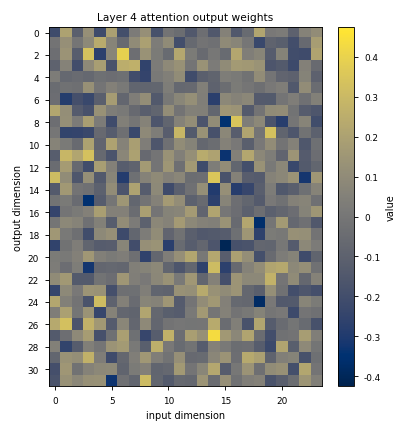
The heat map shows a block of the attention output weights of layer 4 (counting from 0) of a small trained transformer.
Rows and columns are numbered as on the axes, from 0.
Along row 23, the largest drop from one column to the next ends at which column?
5
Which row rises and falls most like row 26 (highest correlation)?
8
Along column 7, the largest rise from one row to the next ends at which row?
10
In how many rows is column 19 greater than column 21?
19
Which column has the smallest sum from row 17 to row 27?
18
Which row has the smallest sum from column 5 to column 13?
4
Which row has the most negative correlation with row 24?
0
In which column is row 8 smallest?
15
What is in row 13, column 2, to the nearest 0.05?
-0.15
